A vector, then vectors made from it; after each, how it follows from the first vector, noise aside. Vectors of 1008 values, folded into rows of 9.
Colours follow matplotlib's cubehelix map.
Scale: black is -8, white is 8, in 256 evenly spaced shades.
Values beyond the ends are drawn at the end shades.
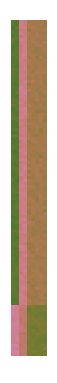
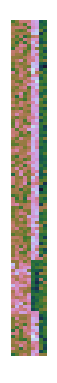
wrapped around, negated, scaled up.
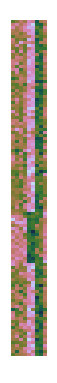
wrapped around, negated, scaled up.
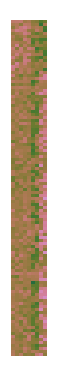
reversed, negated, partly zeroed.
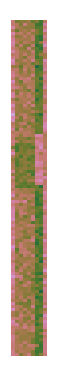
wrapped around.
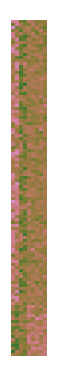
negated, partly zeroed.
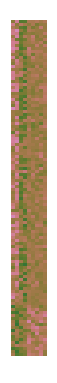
negated, partly zeroed.
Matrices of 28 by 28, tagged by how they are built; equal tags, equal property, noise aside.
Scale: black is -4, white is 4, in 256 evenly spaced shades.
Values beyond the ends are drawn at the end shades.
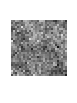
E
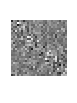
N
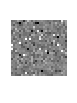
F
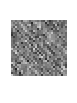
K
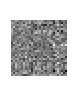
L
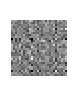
L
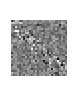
N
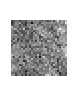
E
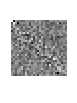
N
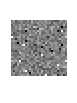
F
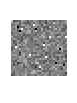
F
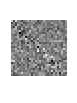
N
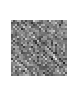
K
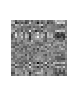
L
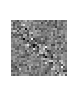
N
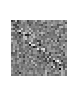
N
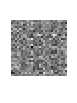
L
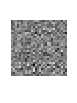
L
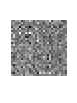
L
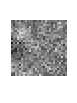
E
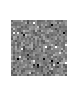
F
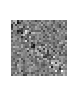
N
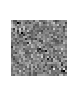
N
